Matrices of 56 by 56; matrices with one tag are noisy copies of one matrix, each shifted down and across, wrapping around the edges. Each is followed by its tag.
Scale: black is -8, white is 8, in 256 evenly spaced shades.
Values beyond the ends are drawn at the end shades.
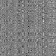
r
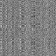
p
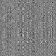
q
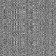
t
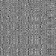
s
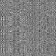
t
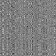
q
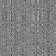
q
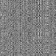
t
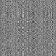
q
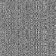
t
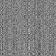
q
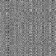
p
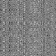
r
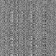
p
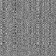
p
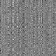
q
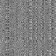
p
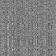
q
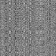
r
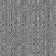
q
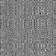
s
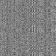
t
